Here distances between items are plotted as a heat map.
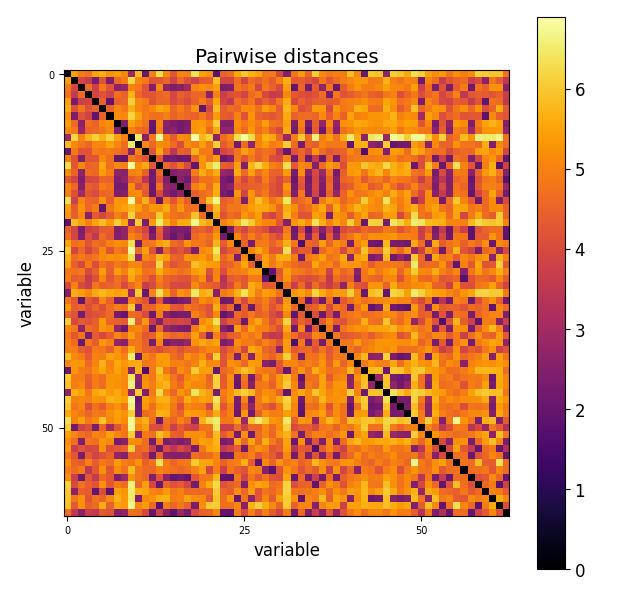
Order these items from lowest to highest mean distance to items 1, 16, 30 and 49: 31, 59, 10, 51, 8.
8, 59, 10, 51, 31
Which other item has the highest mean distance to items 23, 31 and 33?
49
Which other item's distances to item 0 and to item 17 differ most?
21
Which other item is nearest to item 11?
42
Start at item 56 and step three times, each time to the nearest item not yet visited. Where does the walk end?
41
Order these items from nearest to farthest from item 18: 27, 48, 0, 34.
34, 48, 27, 0
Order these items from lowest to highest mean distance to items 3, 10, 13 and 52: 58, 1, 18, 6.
58, 18, 1, 6
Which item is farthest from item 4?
9
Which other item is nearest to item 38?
32
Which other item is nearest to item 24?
33
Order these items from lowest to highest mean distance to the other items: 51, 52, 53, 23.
23, 53, 52, 51
